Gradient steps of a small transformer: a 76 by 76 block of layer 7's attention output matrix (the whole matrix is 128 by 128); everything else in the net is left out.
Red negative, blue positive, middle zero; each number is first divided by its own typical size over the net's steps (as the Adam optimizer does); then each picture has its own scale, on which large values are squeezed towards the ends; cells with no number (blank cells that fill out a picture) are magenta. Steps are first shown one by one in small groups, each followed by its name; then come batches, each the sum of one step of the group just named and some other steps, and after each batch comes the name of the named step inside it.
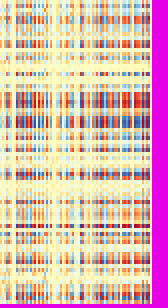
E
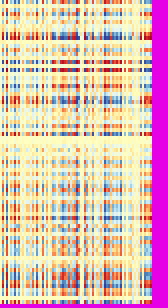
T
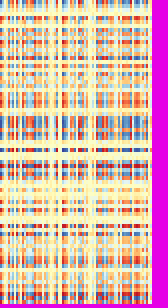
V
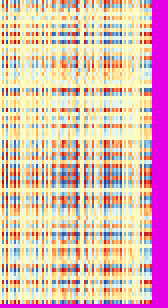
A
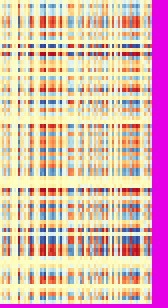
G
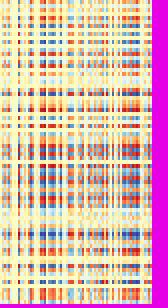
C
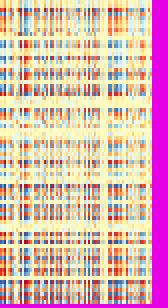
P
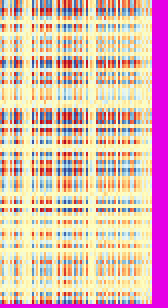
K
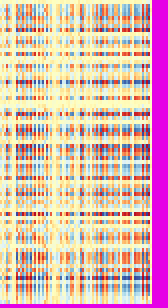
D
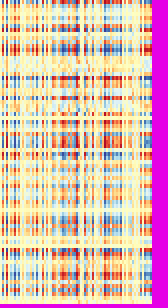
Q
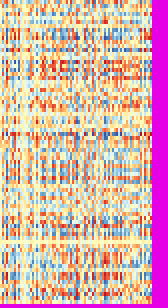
T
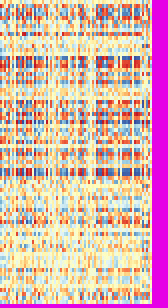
E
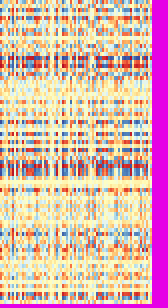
V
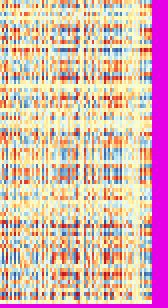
Q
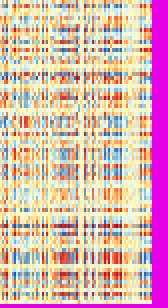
Q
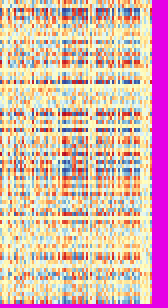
K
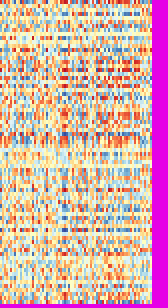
Q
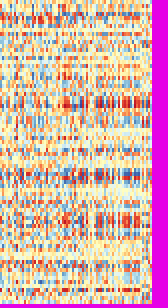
E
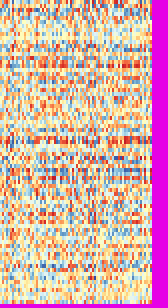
A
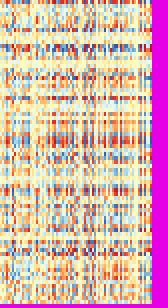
Q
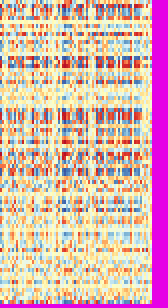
K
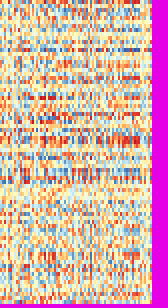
K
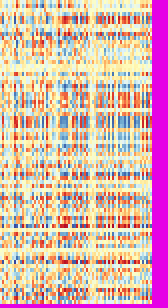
E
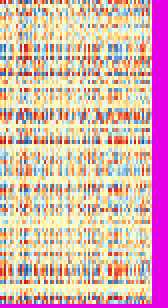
P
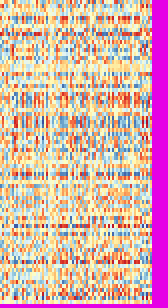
E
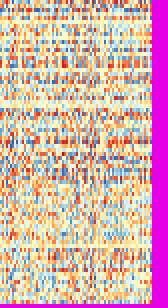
A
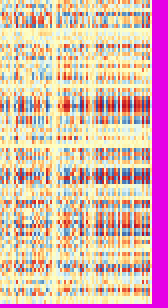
E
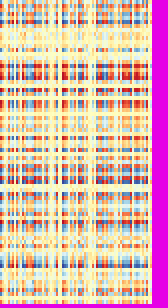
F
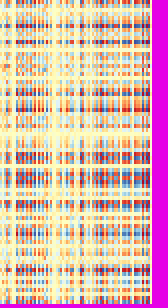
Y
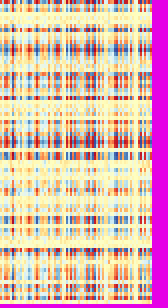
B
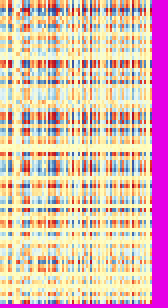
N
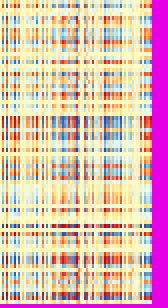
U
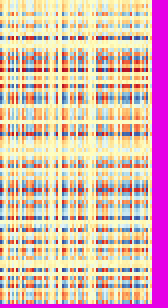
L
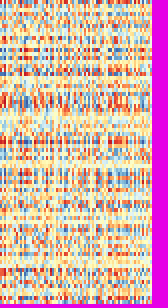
Y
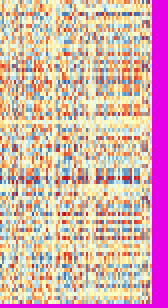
F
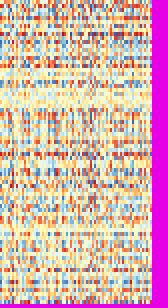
N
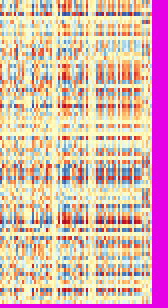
F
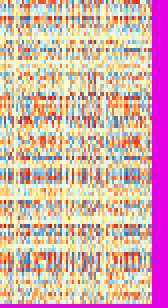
Y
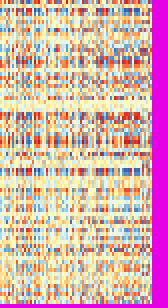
B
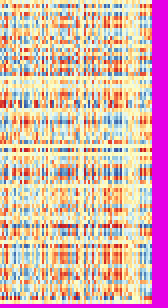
U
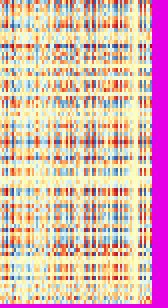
B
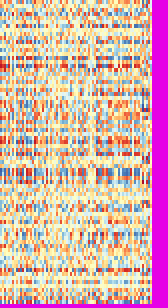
Y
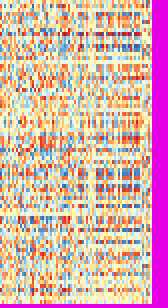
F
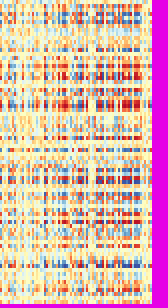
F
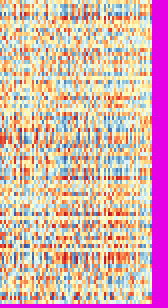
U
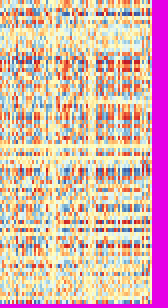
L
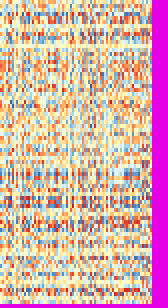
F
